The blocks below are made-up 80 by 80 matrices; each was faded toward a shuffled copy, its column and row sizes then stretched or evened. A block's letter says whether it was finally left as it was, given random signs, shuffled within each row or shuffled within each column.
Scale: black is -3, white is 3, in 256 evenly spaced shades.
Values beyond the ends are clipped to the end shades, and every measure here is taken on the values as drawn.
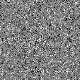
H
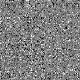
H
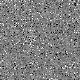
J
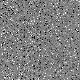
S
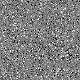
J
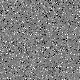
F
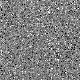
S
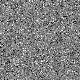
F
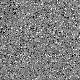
F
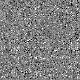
H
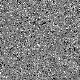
S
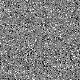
J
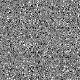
H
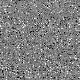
F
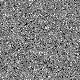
F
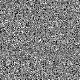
H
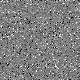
F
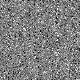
S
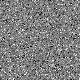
F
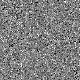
S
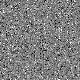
S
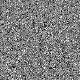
J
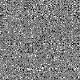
H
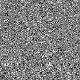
H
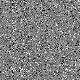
J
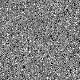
S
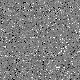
F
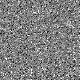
J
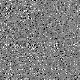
H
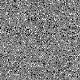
H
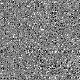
H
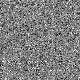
F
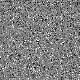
S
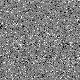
F
